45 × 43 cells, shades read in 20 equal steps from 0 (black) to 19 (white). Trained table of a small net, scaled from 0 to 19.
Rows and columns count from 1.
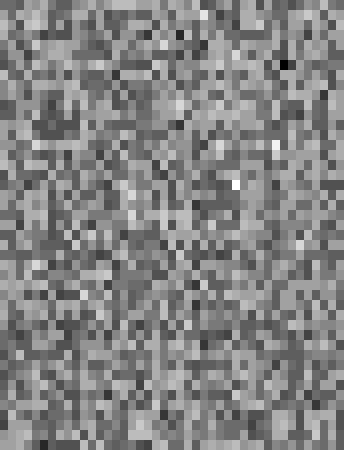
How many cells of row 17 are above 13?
3
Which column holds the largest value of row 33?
24
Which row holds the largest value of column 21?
5
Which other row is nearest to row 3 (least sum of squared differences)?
17
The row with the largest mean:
15
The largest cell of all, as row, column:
19, 30
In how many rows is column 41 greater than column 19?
16
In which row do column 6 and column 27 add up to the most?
23
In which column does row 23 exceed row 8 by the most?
31
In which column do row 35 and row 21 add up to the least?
26
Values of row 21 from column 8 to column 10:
9 13 8
